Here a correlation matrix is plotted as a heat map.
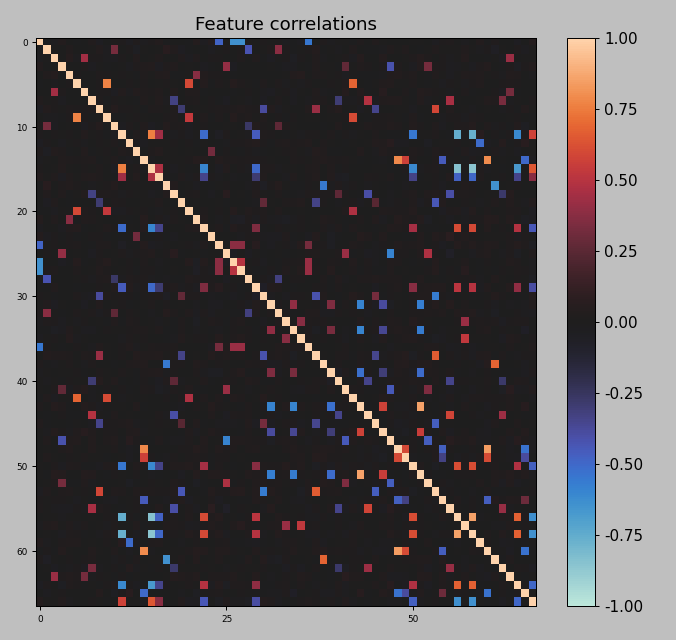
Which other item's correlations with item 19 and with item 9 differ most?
5
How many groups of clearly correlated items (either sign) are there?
15
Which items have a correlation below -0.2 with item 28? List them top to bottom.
1, 10, 32
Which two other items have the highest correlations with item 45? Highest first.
30, 19
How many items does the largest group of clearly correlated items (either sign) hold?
10
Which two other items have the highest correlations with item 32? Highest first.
1, 10
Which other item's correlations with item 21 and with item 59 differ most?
12
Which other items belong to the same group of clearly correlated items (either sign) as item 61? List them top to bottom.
17, 38
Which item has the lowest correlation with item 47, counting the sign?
25
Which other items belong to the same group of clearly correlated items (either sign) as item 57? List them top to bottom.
33, 35
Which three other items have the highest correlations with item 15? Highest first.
11, 66, 16
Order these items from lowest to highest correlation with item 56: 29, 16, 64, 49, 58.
16, 49, 29, 64, 58
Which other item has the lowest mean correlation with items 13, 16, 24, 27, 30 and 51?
0
